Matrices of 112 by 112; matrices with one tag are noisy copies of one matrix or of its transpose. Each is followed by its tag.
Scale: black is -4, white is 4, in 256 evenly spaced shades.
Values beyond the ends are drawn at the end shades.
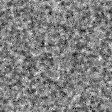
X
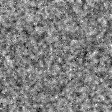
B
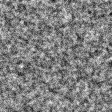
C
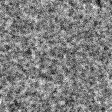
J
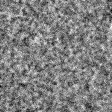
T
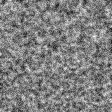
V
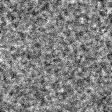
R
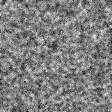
V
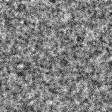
C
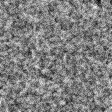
J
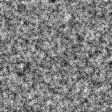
C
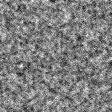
C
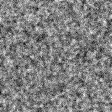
B
